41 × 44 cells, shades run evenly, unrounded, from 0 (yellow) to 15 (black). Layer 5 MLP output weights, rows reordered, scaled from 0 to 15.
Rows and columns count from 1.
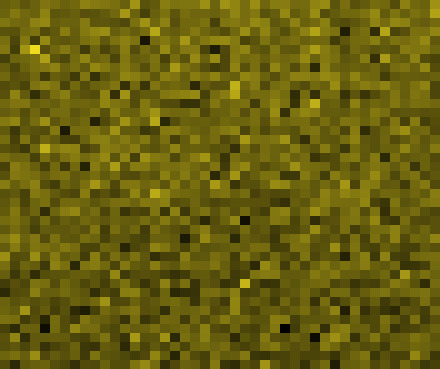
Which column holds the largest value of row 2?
15
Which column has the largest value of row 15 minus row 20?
7
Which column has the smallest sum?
16
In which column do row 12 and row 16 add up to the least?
32
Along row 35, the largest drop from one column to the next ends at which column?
36
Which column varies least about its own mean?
6
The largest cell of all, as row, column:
37, 29
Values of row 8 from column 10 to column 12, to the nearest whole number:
6 7 8
